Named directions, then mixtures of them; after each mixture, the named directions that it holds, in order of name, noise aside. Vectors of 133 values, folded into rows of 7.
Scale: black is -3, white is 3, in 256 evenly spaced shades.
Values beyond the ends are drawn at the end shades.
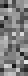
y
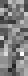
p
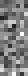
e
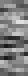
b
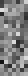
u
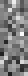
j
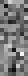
b, e, p.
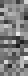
b, u.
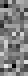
p, y.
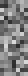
p, u, y.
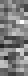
b, p.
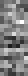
b, p.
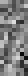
p, u, y.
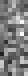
b, e, j.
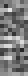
b, j.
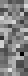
p.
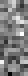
b, j.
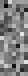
j, p, y.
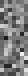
p, u, y.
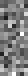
e.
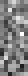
j.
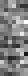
b, j, p.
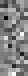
e, y.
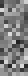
u.
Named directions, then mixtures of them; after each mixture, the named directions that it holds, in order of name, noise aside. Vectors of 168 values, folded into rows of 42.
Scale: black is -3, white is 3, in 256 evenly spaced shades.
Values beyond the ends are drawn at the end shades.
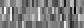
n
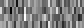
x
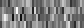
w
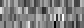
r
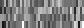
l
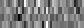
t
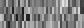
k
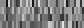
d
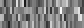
k, t, x.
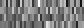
d, t.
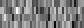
d, r, w.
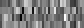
t, w.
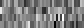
r.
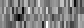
k, n, t.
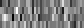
w.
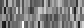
l.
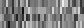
k.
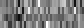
d, k, t.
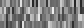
d, k, n.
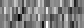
n, t.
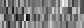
k.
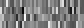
k, n, x.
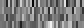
d.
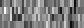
n, t.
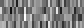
x.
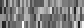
l.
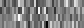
r, t.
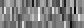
n.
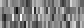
w.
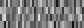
d, n, r.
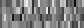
d, t, w.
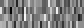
x.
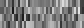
k.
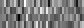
l, t.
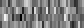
t, w.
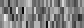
w, x.
